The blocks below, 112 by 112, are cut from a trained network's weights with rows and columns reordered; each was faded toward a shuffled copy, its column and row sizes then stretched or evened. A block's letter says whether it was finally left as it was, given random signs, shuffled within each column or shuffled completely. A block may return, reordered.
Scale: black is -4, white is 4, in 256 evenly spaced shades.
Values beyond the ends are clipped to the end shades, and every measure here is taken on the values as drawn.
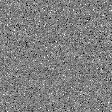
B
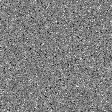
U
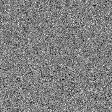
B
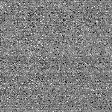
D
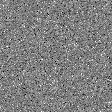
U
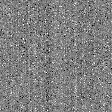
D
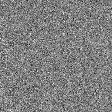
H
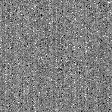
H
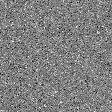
U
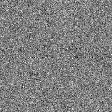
D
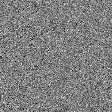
B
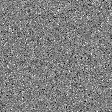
U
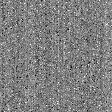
H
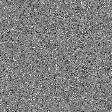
B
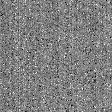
H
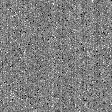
H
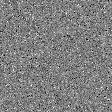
U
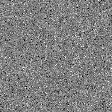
B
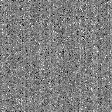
D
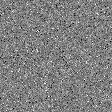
U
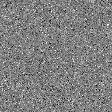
B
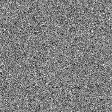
B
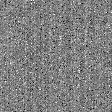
H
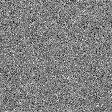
B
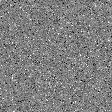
U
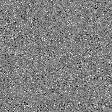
B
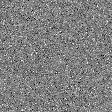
U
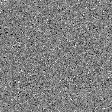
H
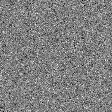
H
